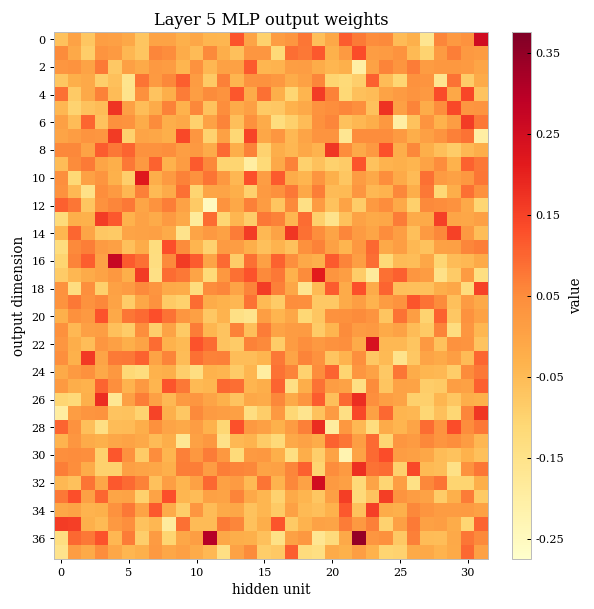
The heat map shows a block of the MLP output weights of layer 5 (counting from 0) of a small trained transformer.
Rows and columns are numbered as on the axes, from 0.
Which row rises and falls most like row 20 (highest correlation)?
9
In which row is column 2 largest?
23
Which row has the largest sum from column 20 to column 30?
5
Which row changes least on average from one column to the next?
2
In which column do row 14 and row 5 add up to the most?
29
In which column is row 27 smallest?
0
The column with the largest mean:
30
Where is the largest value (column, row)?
22, 36
